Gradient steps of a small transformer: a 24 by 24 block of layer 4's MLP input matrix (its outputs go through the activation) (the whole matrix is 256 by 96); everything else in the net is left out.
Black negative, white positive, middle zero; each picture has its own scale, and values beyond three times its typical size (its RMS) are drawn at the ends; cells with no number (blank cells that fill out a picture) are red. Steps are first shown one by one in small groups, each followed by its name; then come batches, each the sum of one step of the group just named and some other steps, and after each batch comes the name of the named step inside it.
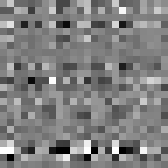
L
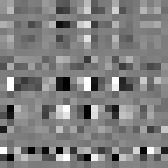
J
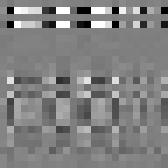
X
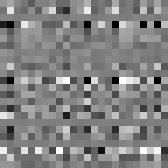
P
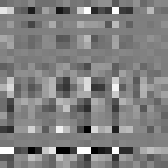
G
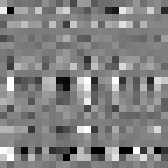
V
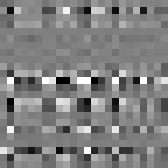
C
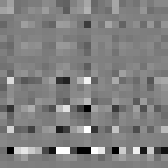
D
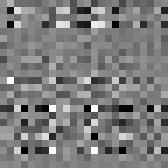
X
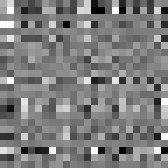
J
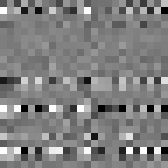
P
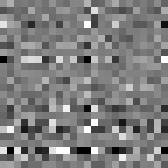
D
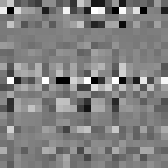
C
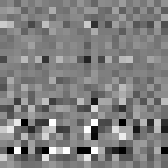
D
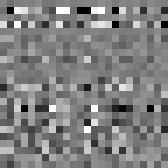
X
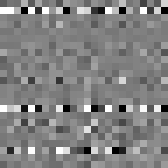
D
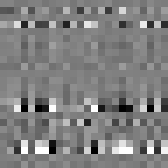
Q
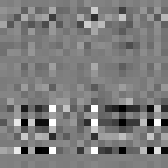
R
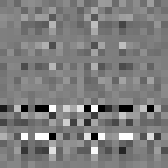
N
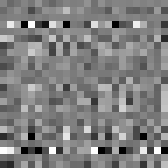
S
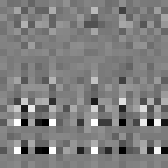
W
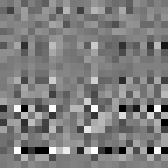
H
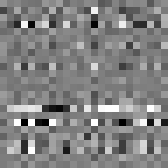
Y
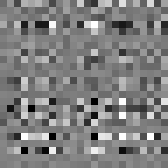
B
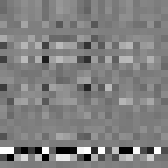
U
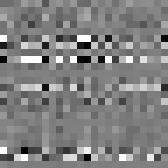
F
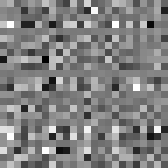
F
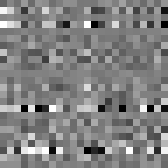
Q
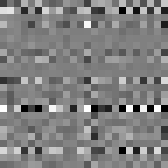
B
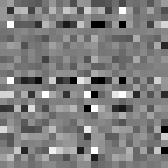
H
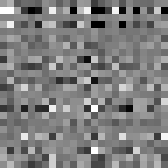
N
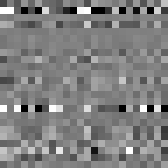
Q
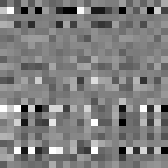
W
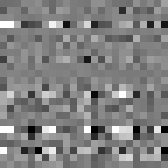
S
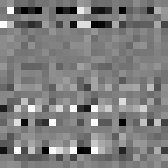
W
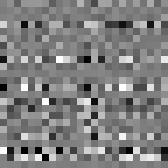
B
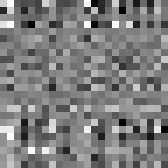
Y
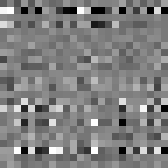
W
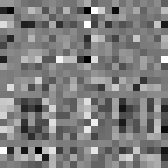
R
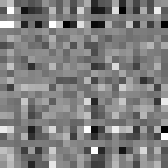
S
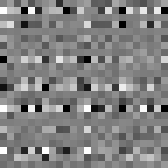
F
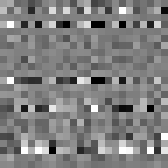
Q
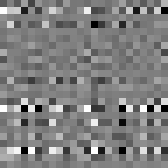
W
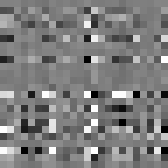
R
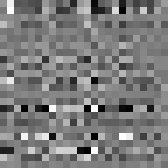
N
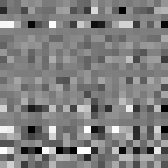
U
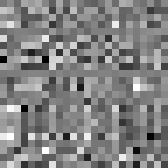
F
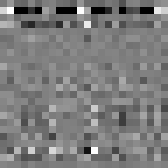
R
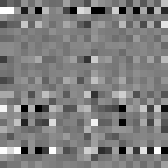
W
